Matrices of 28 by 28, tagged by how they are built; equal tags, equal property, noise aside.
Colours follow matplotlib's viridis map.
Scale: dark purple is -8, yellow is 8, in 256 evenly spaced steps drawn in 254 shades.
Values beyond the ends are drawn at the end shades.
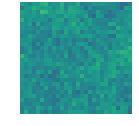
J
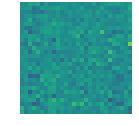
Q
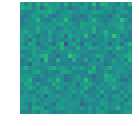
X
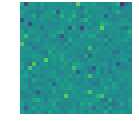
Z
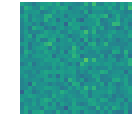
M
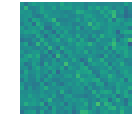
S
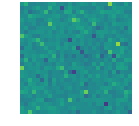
Z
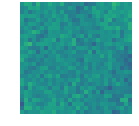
J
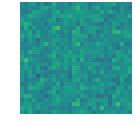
M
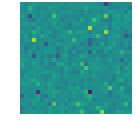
Z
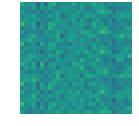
M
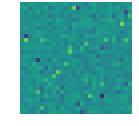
Z
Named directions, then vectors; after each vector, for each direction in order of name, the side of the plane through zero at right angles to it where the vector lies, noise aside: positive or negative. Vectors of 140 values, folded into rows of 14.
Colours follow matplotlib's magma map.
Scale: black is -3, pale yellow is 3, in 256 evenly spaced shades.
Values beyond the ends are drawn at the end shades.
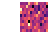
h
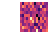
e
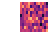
positive, positive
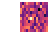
positive, positive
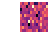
positive, negative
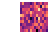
negative, negative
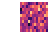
negative, negative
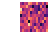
positive, positive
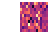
negative, positive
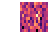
negative, positive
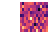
positive, positive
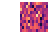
negative, positive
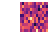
positive, positive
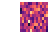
negative, negative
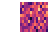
negative, negative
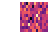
negative, positive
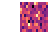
negative, positive
